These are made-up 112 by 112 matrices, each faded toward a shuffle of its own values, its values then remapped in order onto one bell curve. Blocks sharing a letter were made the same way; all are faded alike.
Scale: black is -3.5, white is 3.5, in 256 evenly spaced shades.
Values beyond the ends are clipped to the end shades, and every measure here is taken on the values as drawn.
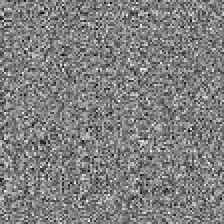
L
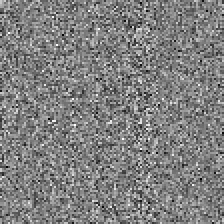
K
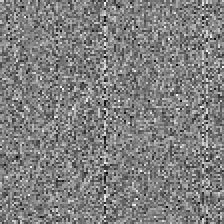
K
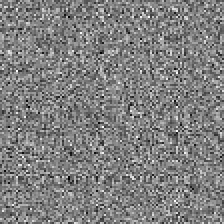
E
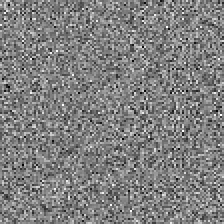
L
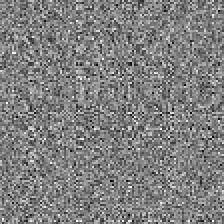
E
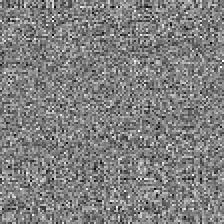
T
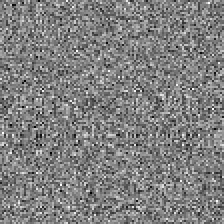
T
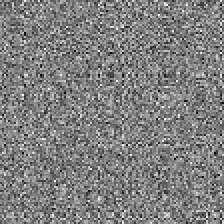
E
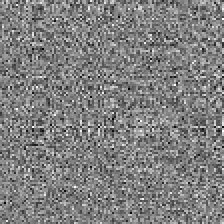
E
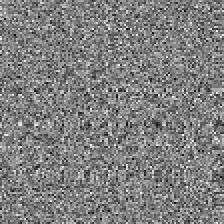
L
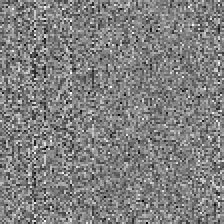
K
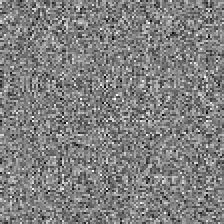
L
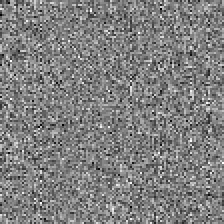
K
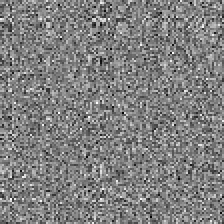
L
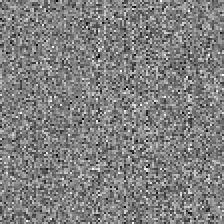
K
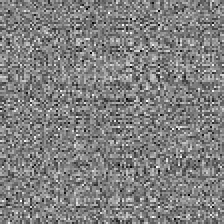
E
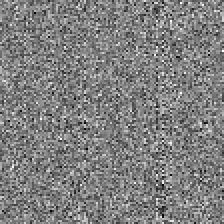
K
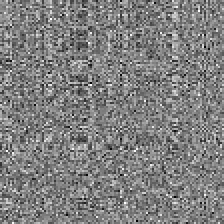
E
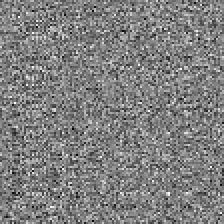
L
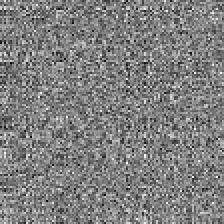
E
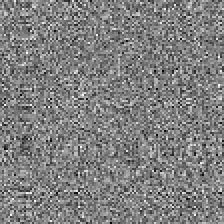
E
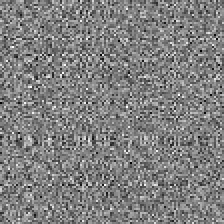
E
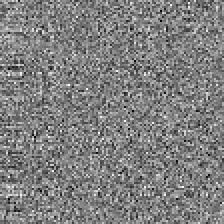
L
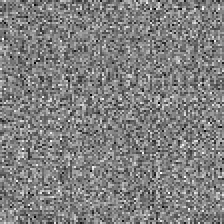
L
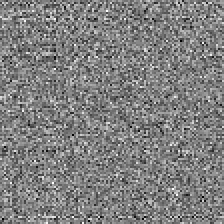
T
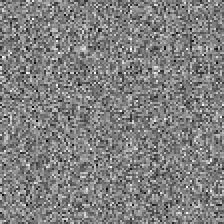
L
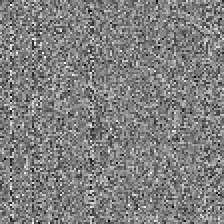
K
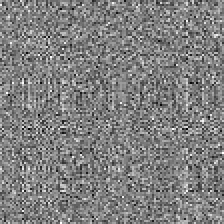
E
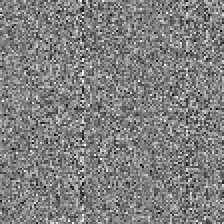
K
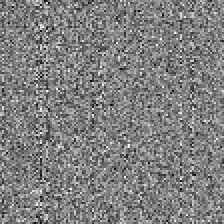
K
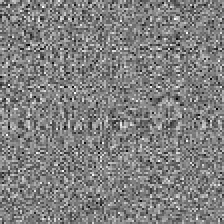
E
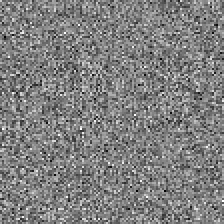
L
